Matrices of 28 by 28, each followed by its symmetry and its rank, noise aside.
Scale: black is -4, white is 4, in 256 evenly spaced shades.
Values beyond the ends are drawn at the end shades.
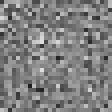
symmetric, rank five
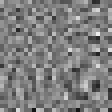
no symmetry, rank three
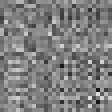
antisymmetric, rank four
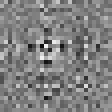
symmetric, rank three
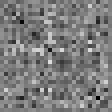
symmetric, rank five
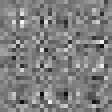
no symmetry, rank three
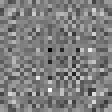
symmetric, rank three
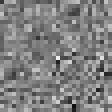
symmetric, rank four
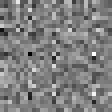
no symmetry, rank four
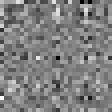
no symmetry, rank four
